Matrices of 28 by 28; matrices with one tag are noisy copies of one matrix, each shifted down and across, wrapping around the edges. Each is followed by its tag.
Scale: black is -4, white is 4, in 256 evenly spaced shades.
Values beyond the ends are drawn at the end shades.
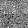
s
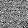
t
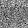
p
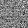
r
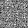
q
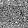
p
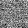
q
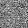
q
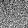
s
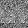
s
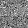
p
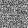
q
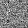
r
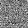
q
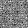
q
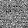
t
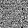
r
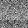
s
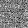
q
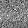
p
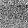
s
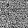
r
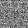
t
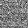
t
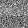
p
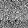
s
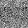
s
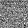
r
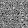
q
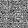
q
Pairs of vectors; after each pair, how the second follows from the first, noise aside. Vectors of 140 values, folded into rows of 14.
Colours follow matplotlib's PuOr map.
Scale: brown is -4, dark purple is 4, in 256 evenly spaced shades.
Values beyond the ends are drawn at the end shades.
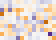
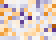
reversed.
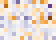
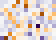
shuffled.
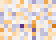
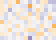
wrapped around, negated, shrunk.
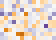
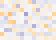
negated, shrunk.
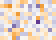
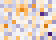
shuffled.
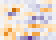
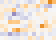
wrapped around, shrunk.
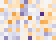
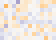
wrapped around, shrunk.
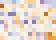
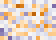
wrapped around, negated.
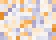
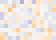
negated, shrunk.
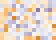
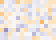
reversed, shrunk.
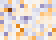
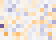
wrapped around, negated, shrunk.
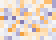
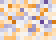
reversed.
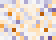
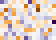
wrapped around, negated.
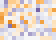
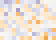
wrapped around, negated, shrunk.
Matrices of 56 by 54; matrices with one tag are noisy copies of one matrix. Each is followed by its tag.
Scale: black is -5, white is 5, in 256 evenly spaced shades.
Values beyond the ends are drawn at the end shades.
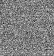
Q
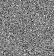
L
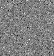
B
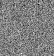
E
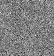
B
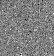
E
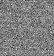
Q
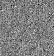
E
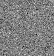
L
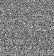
Q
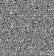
Q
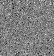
B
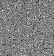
E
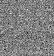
Q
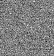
Q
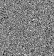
L
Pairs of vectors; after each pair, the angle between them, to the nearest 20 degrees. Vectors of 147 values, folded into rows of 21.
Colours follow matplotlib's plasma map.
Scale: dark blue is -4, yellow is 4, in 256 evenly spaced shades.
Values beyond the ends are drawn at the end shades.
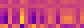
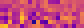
40 degrees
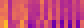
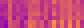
160 degrees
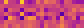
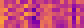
120 degrees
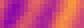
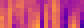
120 degrees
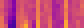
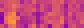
140 degrees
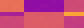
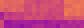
80 degrees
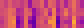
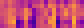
20 degrees
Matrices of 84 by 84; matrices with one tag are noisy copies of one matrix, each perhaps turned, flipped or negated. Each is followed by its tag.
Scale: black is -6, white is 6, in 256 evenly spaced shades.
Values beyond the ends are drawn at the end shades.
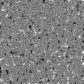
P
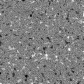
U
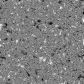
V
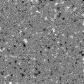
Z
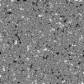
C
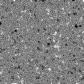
U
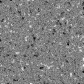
C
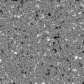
U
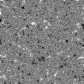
V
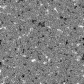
V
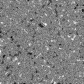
Z
